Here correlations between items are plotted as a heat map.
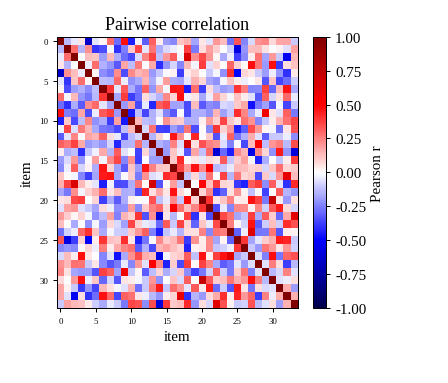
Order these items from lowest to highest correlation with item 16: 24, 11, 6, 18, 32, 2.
11, 24, 32, 18, 2, 6
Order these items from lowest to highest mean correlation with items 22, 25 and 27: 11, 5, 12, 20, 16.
12, 5, 16, 11, 20
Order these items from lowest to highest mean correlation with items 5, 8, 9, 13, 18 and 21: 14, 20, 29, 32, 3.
32, 29, 14, 3, 20
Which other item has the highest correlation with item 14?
31
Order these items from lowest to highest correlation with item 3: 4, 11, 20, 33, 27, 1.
1, 4, 33, 11, 20, 27
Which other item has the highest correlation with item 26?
25
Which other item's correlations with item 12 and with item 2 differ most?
18
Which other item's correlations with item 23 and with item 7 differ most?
10
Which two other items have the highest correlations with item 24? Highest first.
27, 4
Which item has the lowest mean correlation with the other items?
8
